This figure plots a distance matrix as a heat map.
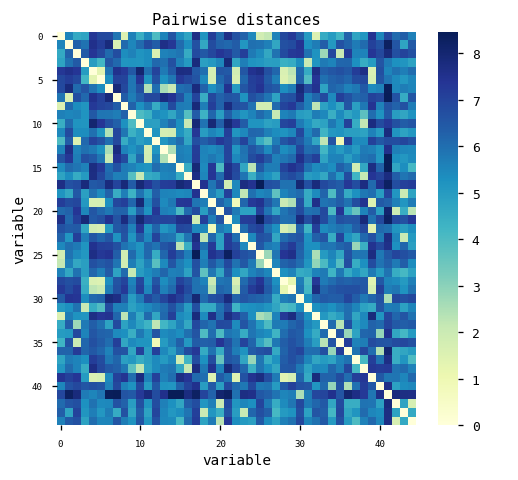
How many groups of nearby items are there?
14
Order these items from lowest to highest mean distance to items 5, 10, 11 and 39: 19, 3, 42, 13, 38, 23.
19, 13, 3, 38, 42, 23
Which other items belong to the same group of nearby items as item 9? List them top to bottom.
27
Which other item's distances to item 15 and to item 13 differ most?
24
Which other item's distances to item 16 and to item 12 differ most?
35
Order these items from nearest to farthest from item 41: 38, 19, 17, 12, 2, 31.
31, 19, 12, 38, 2, 17
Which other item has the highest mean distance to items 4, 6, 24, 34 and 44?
41
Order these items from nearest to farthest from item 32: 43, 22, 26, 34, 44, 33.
26, 34, 33, 44, 43, 22
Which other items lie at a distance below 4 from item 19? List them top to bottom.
4, 5, 22, 28, 29, 39
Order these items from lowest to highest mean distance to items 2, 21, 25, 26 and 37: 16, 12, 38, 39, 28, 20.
12, 16, 38, 20, 28, 39
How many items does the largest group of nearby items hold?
7
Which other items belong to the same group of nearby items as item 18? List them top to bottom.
23, 43
